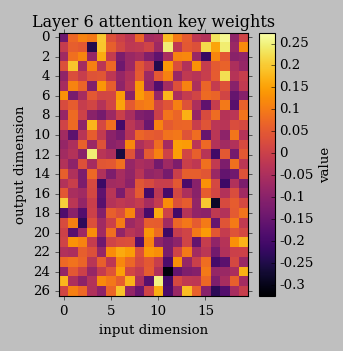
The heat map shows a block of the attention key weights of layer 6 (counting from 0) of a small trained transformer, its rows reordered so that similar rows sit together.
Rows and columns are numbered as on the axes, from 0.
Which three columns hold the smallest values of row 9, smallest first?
6, 9, 2
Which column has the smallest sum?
16
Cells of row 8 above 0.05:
6
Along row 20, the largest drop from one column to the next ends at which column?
11
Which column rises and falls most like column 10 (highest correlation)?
7
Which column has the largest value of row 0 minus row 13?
17
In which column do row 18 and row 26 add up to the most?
10
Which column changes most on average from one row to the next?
15
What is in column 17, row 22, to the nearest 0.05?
-0.05
